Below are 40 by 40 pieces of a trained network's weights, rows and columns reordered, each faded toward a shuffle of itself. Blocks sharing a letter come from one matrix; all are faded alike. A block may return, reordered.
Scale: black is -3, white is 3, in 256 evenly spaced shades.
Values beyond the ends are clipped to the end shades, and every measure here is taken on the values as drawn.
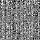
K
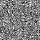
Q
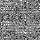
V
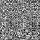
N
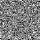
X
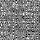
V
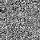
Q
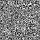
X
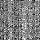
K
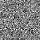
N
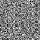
N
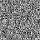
N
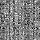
K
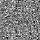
X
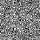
X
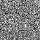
Q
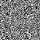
X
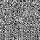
N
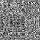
N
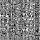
K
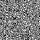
Q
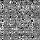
V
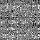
V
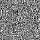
X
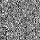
Q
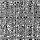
K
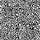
X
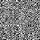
N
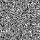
X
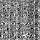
K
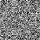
N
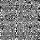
V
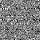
N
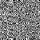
N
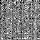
K
